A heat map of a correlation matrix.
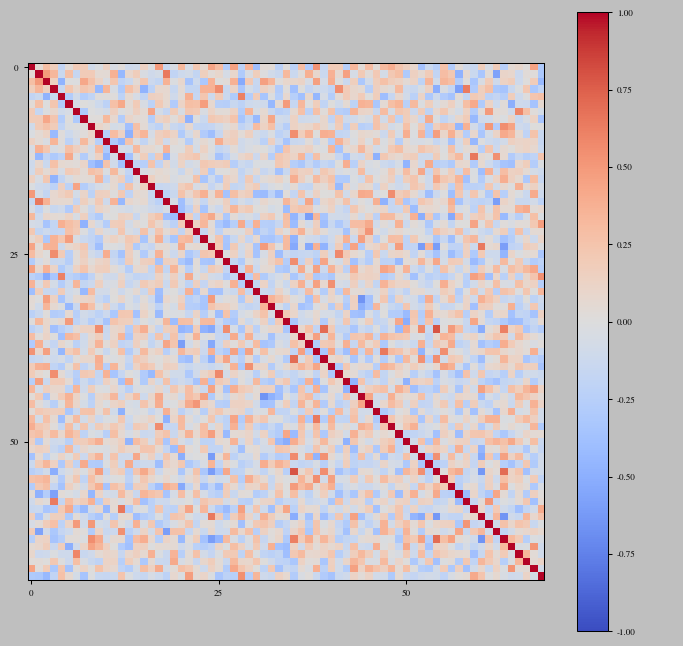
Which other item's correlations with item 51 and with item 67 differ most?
43
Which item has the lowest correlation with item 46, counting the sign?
12
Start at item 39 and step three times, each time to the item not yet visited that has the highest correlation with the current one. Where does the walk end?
63
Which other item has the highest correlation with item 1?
18
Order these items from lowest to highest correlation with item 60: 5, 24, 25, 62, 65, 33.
5, 65, 33, 25, 62, 24
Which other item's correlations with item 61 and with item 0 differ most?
17
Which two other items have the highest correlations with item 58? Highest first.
3, 61
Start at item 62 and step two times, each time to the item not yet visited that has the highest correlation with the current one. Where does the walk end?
59
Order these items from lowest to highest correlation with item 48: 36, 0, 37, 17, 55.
37, 55, 36, 0, 17
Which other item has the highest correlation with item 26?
35
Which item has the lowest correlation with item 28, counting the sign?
2
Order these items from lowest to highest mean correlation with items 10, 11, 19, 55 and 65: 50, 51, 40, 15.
51, 15, 50, 40
